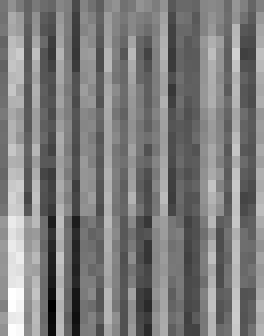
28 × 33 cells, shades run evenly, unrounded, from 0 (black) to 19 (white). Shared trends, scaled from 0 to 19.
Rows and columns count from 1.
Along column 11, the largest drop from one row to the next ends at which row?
19
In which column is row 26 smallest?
7
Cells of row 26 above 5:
29
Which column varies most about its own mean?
3
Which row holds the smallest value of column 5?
1
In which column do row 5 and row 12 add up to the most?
30
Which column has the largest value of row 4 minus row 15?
6
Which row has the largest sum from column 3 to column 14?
22
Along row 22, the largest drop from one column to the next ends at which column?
28
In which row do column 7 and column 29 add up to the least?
26
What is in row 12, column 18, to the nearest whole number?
9
